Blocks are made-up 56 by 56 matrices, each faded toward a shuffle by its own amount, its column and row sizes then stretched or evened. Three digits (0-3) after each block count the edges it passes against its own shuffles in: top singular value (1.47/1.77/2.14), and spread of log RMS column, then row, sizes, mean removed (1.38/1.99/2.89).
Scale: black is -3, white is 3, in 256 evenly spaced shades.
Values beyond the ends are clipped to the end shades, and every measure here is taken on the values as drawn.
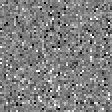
0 1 0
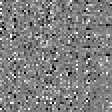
0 2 1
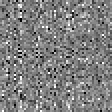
2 2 0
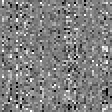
2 3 0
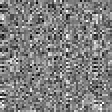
3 2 0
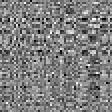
3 0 2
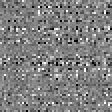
1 2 3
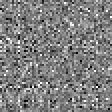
2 1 1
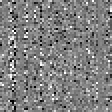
1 3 0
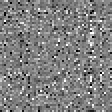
1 2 1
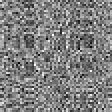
3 1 0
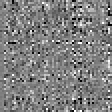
1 3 2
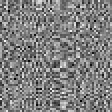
3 1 0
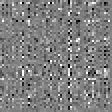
3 3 2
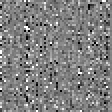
1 3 0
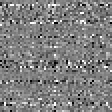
1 1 3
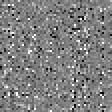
0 2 1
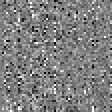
2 2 0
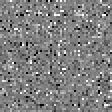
0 1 2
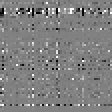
3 2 3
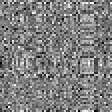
3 0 2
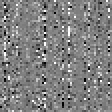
2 3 0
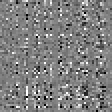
2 3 2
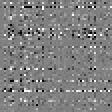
2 2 3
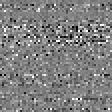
1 0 3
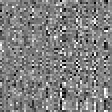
3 3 0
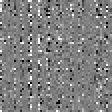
2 3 2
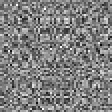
3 0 1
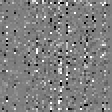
1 3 1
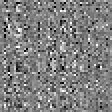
2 3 1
